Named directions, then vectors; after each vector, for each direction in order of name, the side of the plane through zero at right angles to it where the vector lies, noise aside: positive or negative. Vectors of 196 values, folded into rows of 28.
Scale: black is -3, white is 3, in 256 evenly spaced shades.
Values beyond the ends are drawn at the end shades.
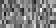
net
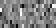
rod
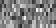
positive, negative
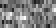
positive, positive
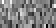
negative, positive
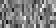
positive, positive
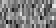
positive, positive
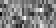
positive, positive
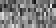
positive, negative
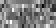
negative, negative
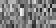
negative, positive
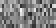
negative, positive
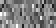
negative, negative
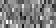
negative, negative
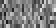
positive, positive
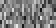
negative, negative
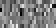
positive, negative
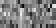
negative, positive
